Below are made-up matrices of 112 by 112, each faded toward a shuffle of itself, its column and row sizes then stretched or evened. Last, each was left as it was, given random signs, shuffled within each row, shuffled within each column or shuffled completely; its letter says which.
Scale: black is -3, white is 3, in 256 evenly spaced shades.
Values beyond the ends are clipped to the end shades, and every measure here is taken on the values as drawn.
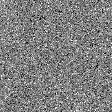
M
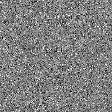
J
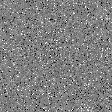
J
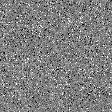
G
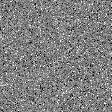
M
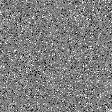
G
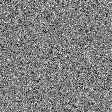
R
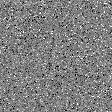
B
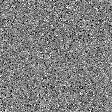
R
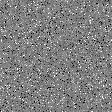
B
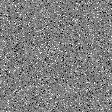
M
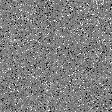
M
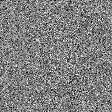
M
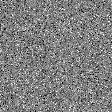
M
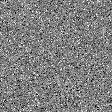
B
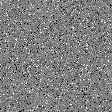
R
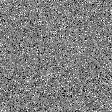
R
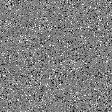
G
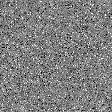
R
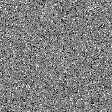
M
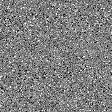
R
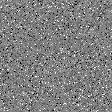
R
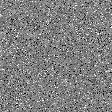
R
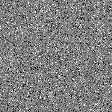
M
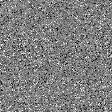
G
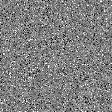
G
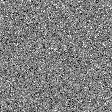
B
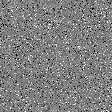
R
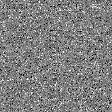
J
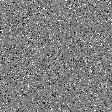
M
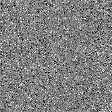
M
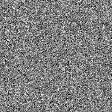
G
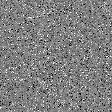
M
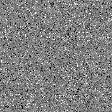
G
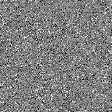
J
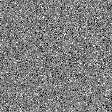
G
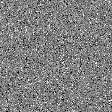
M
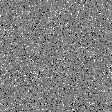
R
